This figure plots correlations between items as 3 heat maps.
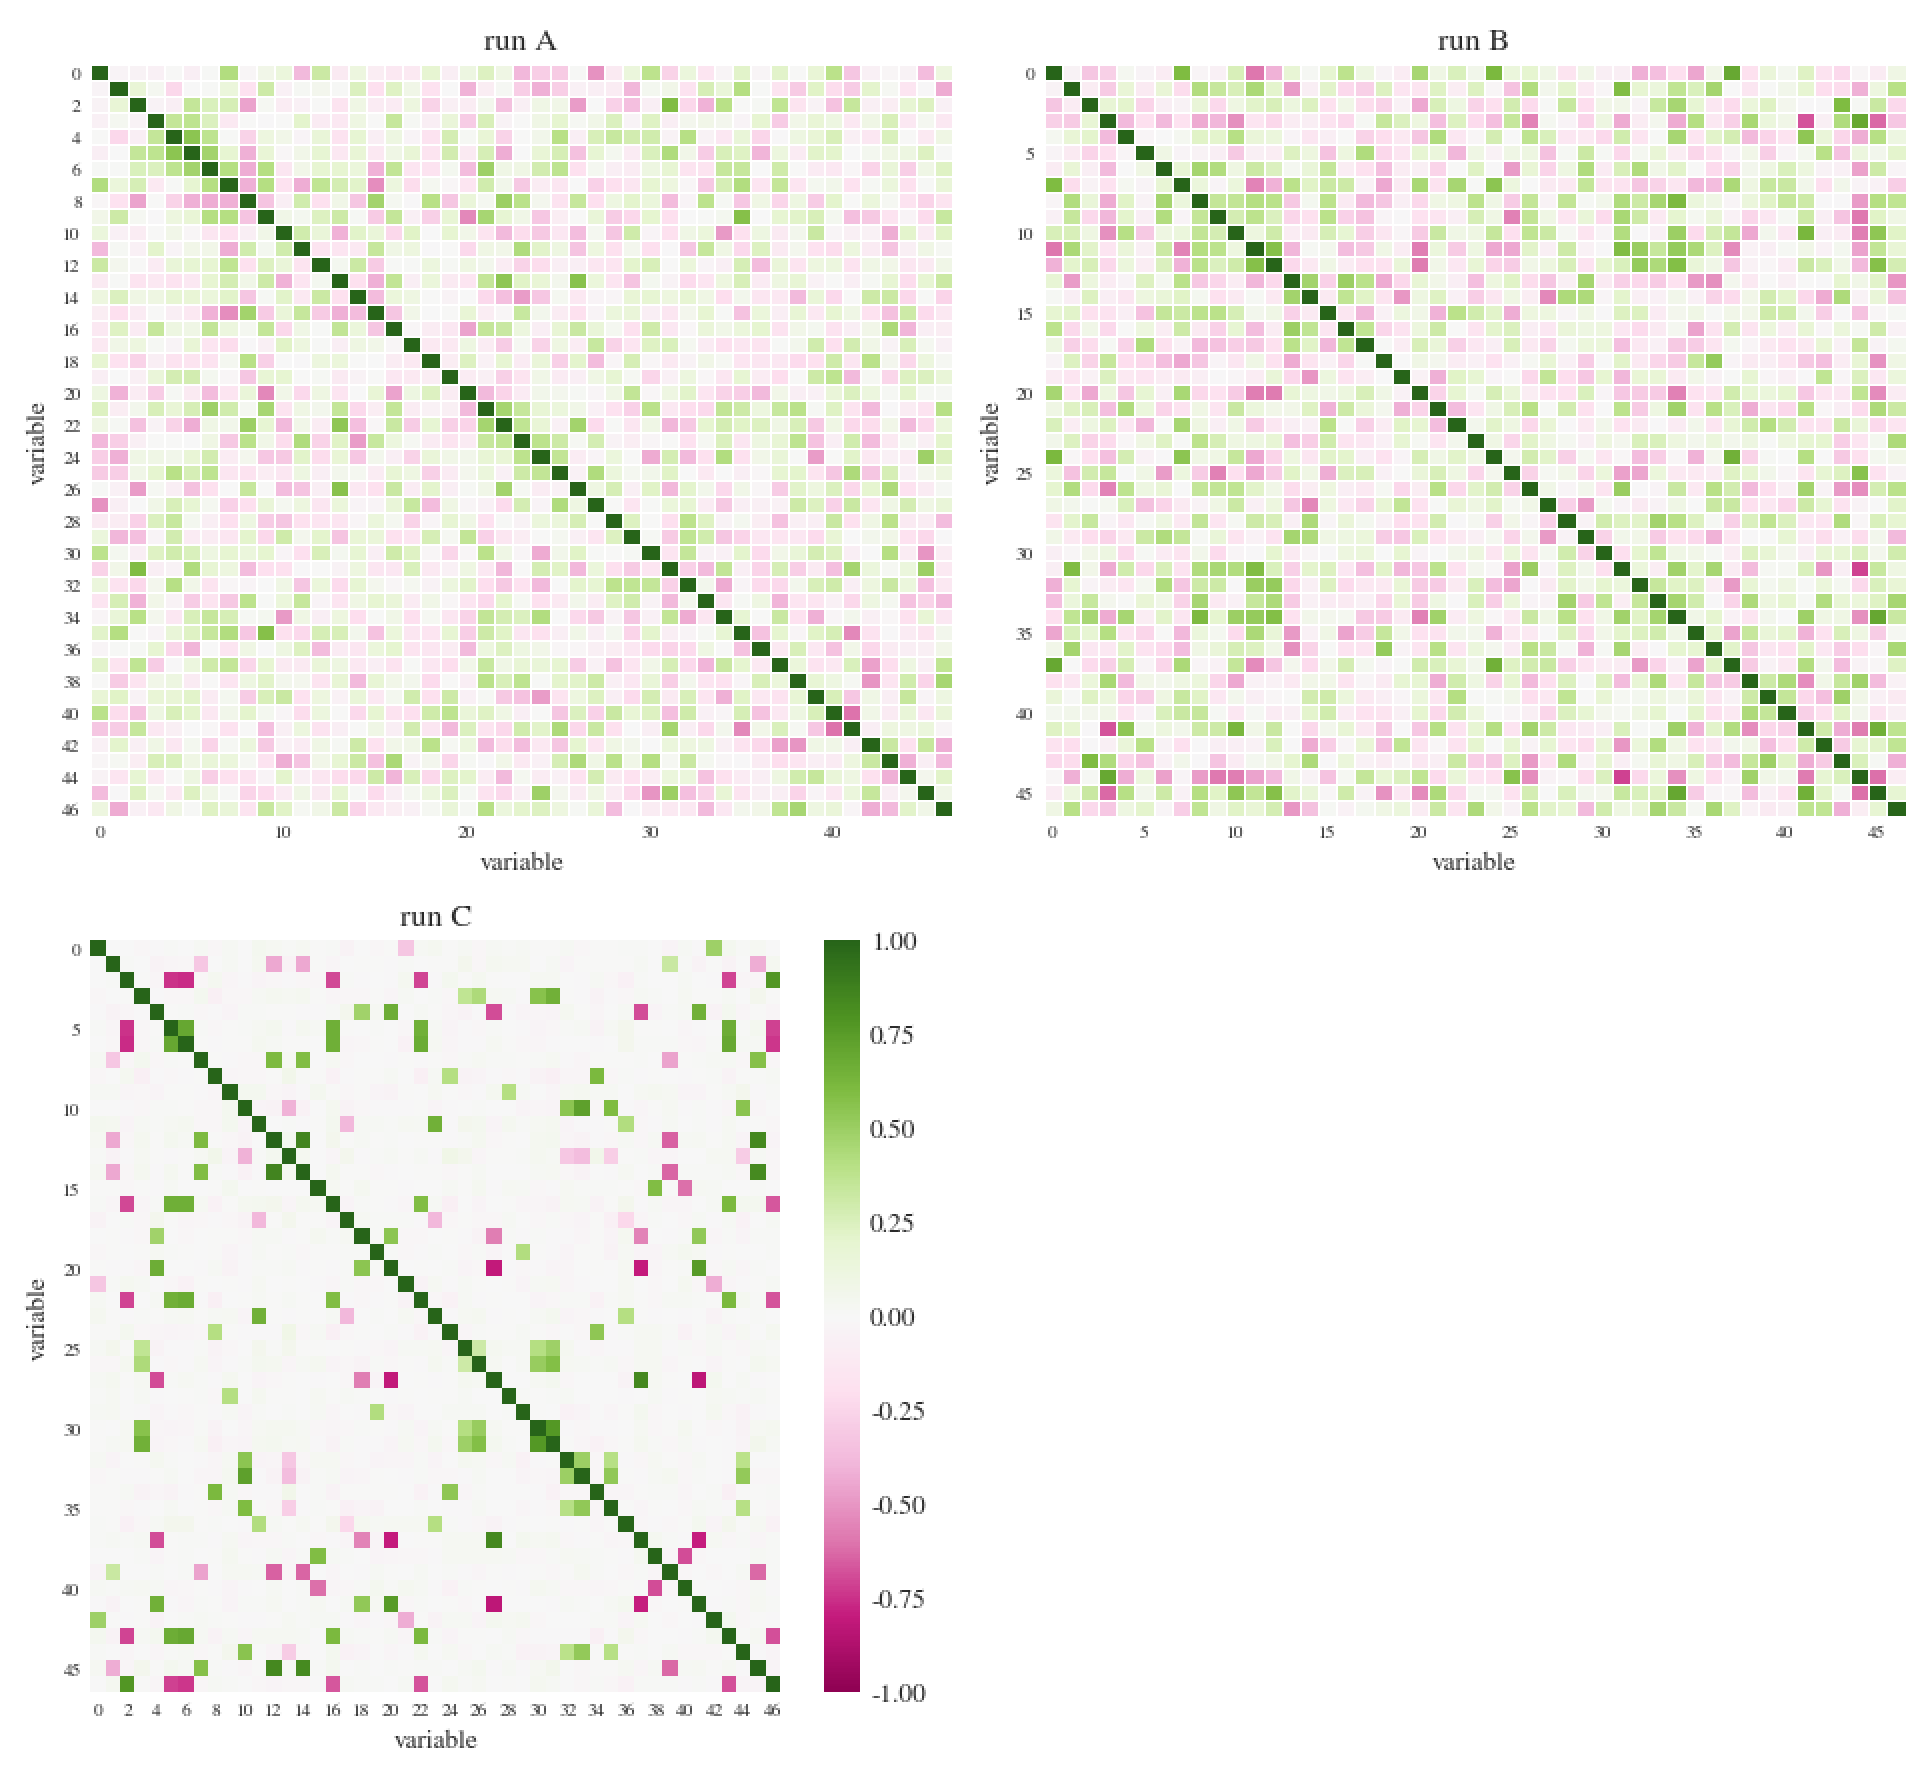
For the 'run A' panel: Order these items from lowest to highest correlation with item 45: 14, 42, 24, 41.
14, 41, 42, 24
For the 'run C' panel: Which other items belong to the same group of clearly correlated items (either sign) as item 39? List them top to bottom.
1, 7, 12, 14, 45
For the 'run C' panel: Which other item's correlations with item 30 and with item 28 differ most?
31
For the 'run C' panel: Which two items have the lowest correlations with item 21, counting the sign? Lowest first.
42, 0
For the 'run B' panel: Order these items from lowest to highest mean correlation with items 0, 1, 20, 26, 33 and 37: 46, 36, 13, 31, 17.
13, 17, 31, 36, 46
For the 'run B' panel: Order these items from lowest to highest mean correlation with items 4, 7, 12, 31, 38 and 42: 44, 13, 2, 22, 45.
44, 13, 22, 2, 45
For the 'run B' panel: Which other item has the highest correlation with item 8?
34
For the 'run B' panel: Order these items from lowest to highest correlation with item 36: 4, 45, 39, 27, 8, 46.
39, 45, 8, 4, 27, 46
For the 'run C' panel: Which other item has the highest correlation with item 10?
33
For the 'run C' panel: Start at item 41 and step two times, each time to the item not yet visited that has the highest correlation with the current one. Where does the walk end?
4
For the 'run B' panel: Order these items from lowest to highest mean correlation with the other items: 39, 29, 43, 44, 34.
44, 29, 43, 39, 34
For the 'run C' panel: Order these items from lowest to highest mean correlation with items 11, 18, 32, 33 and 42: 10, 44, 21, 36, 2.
21, 2, 36, 44, 10
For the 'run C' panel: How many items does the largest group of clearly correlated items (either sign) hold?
7
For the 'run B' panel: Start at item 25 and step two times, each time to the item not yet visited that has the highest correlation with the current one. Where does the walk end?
3
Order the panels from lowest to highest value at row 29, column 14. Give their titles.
run C, run A, run B
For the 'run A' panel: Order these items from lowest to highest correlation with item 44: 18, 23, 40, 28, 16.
16, 18, 28, 23, 40
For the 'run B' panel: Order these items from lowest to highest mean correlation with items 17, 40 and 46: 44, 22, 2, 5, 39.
2, 22, 39, 44, 5
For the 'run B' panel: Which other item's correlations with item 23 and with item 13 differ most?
46
